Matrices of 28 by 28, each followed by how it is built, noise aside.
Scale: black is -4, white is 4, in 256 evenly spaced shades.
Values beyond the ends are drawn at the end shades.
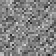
Hankel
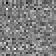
low rank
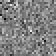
block diagonal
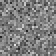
repeating columns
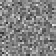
repeating columns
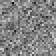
Hankel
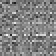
low rank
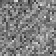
Hankel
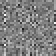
low rank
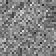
Hankel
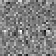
low rank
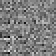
low rank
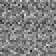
repeating columns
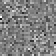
block diagonal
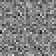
repeating columns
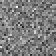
Hankel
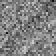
Hankel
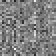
low rank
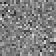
block diagonal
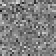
low rank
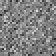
Hankel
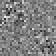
block diagonal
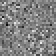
block diagonal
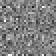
low rank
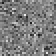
block diagonal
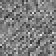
Hankel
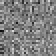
low rank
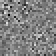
block diagonal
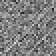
Hankel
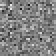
low rank
